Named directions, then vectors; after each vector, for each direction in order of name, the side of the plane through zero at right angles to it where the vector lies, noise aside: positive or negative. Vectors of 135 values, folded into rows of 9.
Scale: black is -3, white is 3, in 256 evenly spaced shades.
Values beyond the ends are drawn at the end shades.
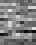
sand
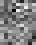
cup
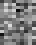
negative, positive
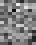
positive, positive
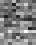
positive, negative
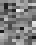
positive, negative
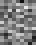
positive, positive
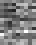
positive, negative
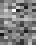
negative, positive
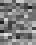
negative, negative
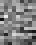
positive, positive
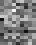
negative, positive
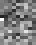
positive, negative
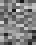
positive, positive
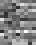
positive, negative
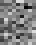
negative, negative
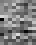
negative, positive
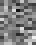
negative, negative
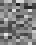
negative, negative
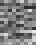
negative, negative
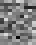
negative, negative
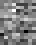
negative, positive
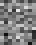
positive, positive
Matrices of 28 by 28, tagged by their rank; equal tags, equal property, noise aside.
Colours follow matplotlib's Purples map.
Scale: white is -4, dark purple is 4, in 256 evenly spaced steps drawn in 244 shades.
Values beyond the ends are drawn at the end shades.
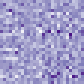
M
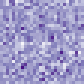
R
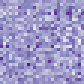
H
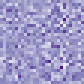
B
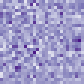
H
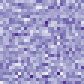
R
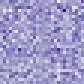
R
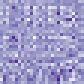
B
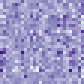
B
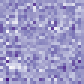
H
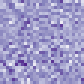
M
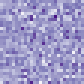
R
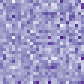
M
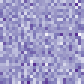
H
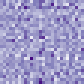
M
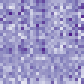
B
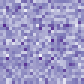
H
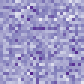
R
